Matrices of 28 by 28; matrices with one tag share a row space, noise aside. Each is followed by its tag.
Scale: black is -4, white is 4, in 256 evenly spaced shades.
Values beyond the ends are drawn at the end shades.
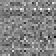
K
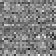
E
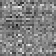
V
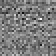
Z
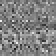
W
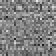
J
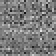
K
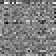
E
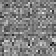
E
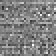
K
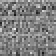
W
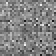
K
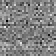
J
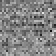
J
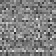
J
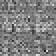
W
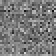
K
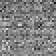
J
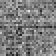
V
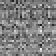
Z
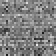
J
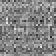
J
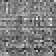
J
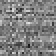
V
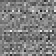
K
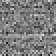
J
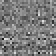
E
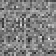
Z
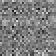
W
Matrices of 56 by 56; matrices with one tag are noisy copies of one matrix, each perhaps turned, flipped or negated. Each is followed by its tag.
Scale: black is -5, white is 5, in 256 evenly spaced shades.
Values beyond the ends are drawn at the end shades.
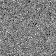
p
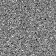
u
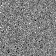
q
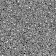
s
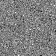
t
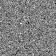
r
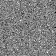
q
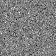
u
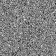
r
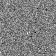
r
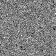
p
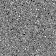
u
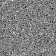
q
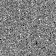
u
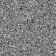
p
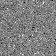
r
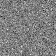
s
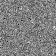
p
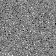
q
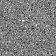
r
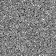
u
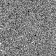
q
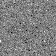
t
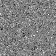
p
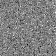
q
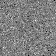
q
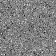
t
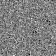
p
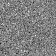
q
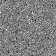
q
